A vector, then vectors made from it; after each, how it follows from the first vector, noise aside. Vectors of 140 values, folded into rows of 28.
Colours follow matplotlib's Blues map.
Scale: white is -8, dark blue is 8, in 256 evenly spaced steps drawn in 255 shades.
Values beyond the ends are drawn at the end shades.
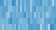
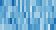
scaled up.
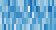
wrapped around, scaled up.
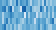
wrapped around, scaled up.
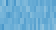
reversed, negated, shrunk.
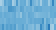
negated, partly zeroed.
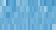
reversed, negated, partly zeroed.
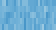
reversed, negated, shrunk.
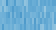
reversed, negated, shrunk.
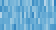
wrapped around.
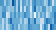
scaled up.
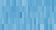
reversed, negated, shrunk.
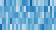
wrapped around, scaled up.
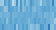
negated, partly zeroed.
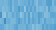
wrapped around, negated, shrunk.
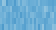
reversed, negated, shrunk.
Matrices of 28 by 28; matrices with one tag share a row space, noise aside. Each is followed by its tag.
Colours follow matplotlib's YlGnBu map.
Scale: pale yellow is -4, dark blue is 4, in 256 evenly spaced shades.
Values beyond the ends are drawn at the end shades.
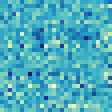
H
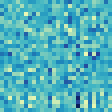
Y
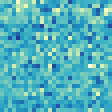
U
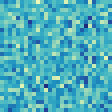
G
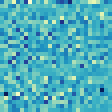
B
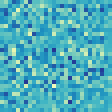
B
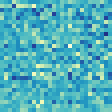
U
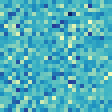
B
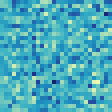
U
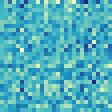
G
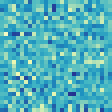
B
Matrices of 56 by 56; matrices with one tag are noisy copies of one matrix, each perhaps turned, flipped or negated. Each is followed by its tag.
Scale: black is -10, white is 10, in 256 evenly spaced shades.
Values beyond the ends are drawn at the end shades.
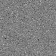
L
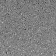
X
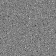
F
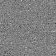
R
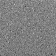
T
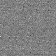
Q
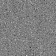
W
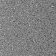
X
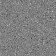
L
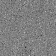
W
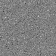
L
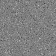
L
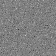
F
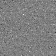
R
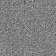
R
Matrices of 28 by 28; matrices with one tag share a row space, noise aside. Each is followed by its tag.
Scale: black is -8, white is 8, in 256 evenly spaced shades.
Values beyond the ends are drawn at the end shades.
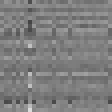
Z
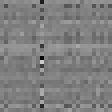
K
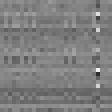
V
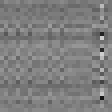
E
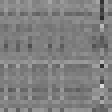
E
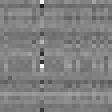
K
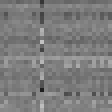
K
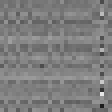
E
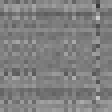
V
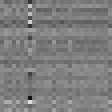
Z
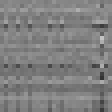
E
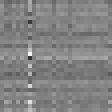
Z
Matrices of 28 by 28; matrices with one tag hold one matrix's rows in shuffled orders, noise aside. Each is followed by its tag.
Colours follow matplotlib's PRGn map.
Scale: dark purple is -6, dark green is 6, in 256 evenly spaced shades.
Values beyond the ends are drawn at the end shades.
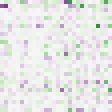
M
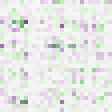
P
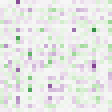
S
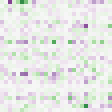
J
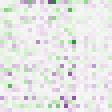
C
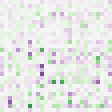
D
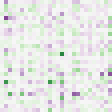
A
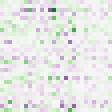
C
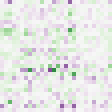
C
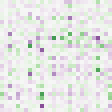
D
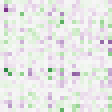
A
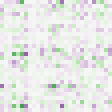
P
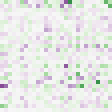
M
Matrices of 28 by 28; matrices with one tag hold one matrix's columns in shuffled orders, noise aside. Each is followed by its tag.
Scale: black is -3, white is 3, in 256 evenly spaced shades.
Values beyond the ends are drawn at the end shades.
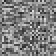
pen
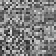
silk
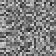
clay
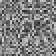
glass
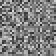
pen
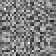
clay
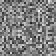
pen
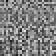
silk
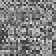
silk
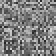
silk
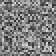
clay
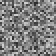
clay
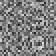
clay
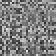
silk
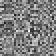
glass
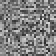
glass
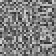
pen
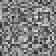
pen
